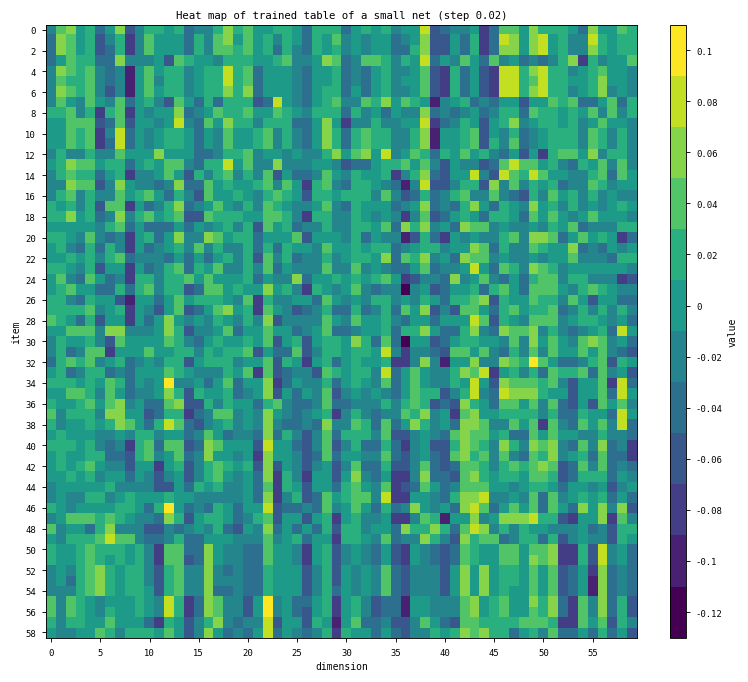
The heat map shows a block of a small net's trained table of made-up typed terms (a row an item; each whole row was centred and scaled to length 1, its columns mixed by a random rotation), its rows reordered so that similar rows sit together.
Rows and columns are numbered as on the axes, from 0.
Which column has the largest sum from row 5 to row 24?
38
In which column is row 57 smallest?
29
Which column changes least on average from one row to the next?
9
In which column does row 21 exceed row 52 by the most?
53
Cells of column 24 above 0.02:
2
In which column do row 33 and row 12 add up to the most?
34
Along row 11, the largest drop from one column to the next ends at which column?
39
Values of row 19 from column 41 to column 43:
-0.04 0.06 0.04
